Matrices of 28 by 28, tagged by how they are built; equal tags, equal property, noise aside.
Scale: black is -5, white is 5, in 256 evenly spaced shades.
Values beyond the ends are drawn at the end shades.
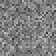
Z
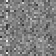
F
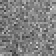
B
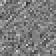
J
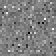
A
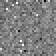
A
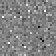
A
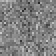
B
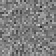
Z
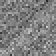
J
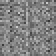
Z
